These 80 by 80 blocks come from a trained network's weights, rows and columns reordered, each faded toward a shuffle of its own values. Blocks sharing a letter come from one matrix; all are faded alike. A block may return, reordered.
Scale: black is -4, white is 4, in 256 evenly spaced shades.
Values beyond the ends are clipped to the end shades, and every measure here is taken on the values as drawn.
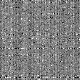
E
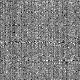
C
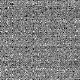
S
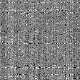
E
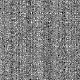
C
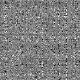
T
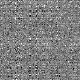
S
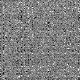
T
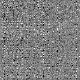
T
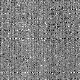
E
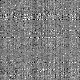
E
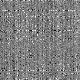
E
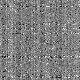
E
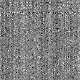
C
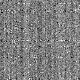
C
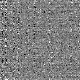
T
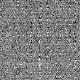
T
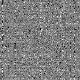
T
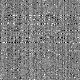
E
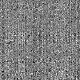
C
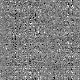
T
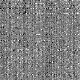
E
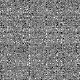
S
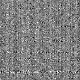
C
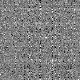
T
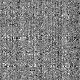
C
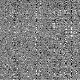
T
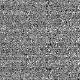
S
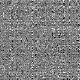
S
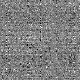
S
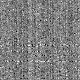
C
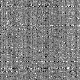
E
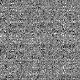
S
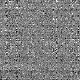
S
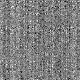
C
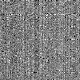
C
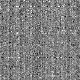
C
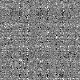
S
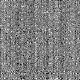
C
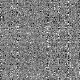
T
